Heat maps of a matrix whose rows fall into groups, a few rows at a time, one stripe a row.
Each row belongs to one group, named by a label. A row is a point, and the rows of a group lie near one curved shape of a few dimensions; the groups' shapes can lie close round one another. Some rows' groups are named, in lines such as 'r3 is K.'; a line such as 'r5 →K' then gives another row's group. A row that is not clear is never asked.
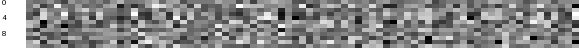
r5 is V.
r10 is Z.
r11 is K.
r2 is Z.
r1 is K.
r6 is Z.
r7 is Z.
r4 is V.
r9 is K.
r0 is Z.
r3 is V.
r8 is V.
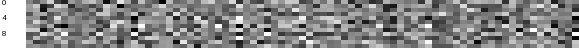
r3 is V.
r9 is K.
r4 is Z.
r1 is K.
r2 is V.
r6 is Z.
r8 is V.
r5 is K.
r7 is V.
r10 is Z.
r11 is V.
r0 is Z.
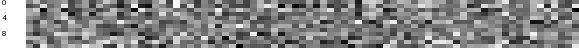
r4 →V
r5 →K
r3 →K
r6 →Z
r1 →V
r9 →K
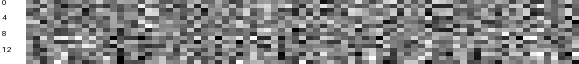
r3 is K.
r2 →K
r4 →V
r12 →Z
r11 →Z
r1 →V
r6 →K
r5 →V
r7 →V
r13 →V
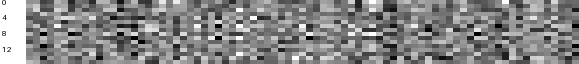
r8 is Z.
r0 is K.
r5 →Z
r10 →V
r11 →Z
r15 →K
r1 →K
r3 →Z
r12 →Z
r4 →Z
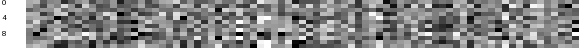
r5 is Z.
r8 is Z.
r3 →K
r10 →V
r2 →Z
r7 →Z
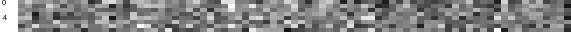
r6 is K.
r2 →Z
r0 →K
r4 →Z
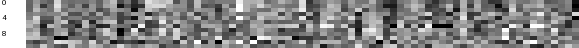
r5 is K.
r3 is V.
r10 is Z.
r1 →K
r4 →Z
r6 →V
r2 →K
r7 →K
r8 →K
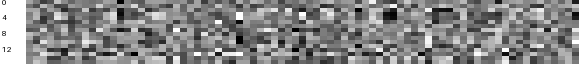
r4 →K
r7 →V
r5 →Z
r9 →Z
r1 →K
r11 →V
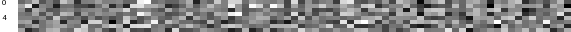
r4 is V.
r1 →Z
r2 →K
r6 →K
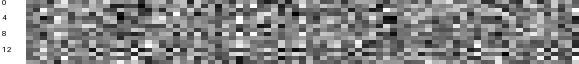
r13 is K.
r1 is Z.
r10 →K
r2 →Z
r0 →V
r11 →K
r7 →V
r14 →V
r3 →V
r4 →K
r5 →K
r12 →V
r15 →K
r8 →Z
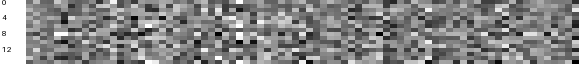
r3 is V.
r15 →K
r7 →K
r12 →K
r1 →K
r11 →K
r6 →K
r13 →V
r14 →Z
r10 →Z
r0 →K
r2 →K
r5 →Z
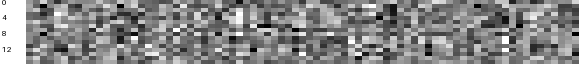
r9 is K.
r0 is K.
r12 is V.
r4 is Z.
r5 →K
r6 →V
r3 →Z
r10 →K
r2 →K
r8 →Z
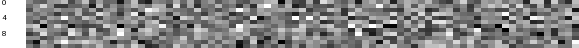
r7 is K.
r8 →K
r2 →K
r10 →Z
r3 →K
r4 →V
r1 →V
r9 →V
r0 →V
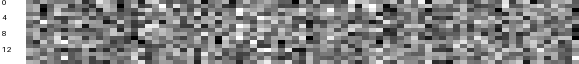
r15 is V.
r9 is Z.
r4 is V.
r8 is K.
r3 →Z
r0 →K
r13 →K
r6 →K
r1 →K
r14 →V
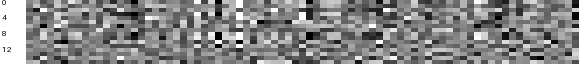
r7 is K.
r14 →K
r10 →Z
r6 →Z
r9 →Z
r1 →K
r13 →V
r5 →V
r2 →Z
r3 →Z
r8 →Z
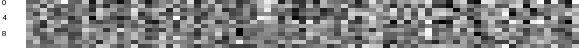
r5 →V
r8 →Z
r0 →V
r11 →K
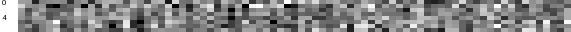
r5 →V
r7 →V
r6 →K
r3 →Z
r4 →K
